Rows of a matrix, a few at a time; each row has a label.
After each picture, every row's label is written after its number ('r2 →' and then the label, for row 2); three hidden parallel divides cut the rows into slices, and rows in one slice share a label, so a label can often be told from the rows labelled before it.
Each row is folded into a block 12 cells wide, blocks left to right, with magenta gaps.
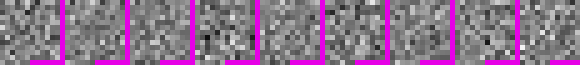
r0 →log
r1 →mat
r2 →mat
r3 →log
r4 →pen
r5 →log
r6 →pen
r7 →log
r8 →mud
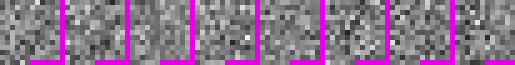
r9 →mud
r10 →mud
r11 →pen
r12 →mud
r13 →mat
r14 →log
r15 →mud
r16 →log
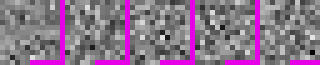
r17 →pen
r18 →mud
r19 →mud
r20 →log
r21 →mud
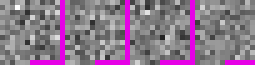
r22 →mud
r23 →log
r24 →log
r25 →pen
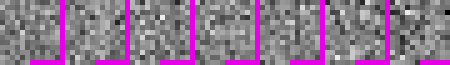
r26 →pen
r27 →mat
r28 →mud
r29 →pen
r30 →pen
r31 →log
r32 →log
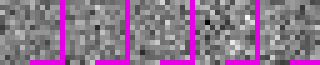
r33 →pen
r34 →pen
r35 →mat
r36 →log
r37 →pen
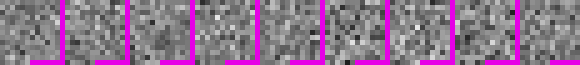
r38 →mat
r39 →pen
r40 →pen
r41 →pen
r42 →pen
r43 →log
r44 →mud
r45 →log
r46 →mat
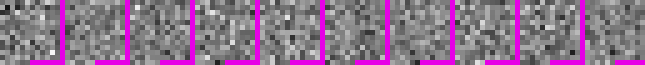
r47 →log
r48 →mat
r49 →pen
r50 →log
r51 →log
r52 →pen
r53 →mat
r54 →mud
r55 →mud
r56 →pen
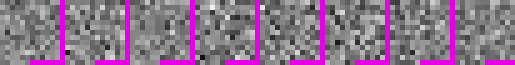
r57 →mat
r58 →mud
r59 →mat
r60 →mud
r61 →log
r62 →log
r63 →mat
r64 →mat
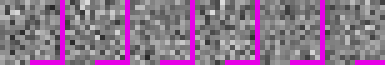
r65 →log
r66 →mud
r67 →mat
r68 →log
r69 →mat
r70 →mat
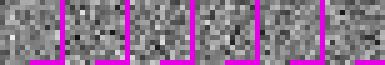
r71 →pen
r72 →log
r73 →mud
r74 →mud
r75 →pen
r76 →mud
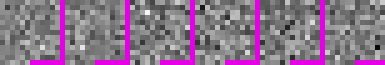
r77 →mat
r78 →pen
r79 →log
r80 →log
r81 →log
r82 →mat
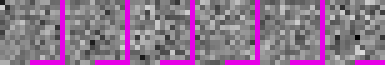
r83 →mat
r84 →pen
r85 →mud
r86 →mat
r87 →pen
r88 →log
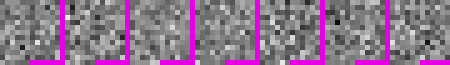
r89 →mat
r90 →log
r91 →pen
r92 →mat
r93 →mud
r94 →log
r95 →mud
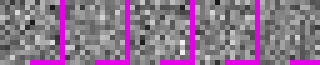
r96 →log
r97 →mat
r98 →log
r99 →log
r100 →mat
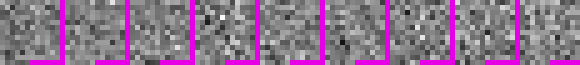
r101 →mat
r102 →mat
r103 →mat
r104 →log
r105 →pen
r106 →mat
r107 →mud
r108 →mud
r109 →mud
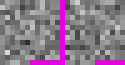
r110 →mat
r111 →mat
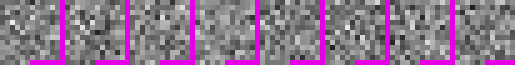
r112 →mud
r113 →mud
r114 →mud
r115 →pen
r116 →log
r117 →log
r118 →log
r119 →log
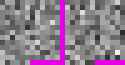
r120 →log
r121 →log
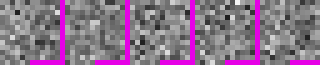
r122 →mud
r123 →pen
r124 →log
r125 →log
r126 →mud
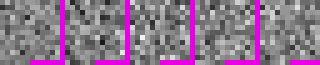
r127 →pen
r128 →mud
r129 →mud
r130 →log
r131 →mud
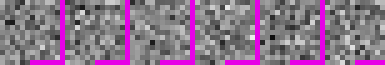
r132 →log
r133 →log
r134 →pen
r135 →mud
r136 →log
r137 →log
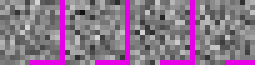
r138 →mud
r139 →mud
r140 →log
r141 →mud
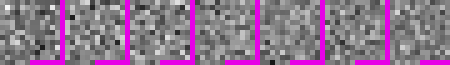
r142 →mud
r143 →mud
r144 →log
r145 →mat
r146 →pen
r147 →mat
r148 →pen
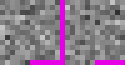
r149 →mat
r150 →mat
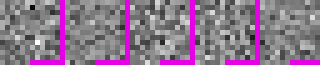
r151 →log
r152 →mat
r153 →log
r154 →log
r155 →mat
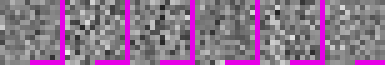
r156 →mat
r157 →log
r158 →log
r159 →pen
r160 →mud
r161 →pen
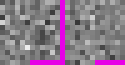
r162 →mat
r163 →mat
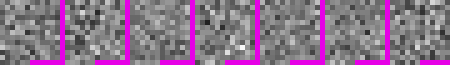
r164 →pen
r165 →log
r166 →pen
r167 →log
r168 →pen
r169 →mat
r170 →log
